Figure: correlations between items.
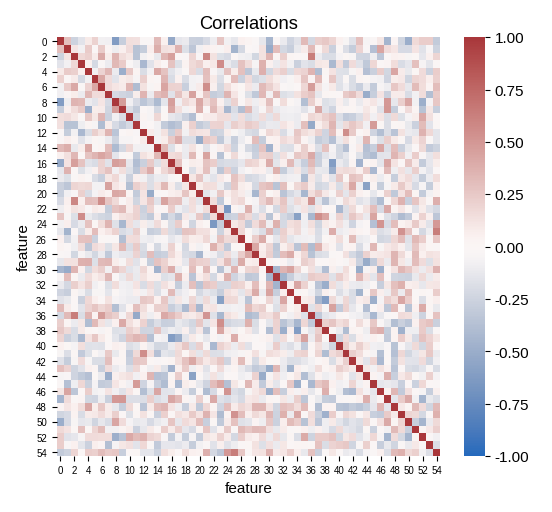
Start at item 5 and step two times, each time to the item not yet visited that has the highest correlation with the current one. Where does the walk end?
21
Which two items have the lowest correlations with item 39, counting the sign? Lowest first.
16, 17
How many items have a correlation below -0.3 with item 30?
8
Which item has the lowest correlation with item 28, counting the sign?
20
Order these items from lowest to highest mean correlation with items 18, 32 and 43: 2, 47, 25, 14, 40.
14, 2, 47, 40, 25
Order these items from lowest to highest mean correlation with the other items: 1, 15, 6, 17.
1, 17, 15, 6
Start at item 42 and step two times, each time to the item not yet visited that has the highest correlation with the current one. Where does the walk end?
7
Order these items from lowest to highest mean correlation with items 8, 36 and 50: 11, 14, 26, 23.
11, 23, 14, 26
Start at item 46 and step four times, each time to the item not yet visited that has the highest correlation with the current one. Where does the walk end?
49
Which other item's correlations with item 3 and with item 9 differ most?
26
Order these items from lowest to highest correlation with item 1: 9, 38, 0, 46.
9, 38, 0, 46
